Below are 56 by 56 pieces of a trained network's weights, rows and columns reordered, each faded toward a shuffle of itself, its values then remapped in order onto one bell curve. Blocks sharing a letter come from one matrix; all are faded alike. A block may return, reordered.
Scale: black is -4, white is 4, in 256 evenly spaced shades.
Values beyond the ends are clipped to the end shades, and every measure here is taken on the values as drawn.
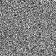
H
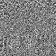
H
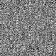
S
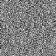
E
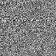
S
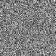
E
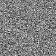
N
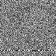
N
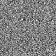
H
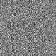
E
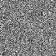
H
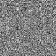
E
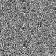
H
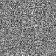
H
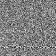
S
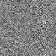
E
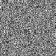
H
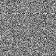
N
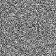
E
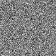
N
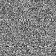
S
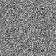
E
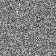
N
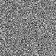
H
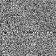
S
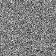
N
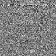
S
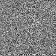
N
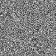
H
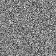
N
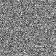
S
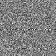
S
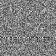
N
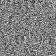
H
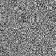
E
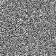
N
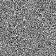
N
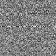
S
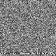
S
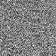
S
